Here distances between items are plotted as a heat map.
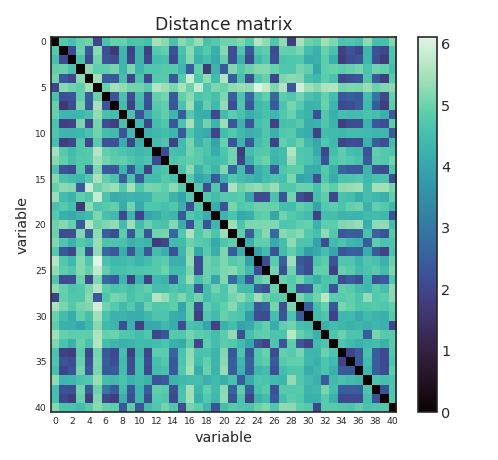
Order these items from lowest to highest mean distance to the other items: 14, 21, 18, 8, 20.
14, 21, 8, 18, 20
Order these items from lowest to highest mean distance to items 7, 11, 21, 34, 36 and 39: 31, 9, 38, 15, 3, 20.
9, 38, 31, 15, 3, 20
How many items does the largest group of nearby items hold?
16
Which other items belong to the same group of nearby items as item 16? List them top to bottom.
3, 18, 20
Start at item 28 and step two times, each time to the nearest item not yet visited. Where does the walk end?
5
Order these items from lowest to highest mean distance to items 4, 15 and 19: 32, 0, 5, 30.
30, 32, 0, 5
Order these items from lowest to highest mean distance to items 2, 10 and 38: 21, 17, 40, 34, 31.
34, 21, 31, 40, 17
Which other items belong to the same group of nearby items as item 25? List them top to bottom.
17, 24, 27, 29, 30, 33
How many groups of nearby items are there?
6
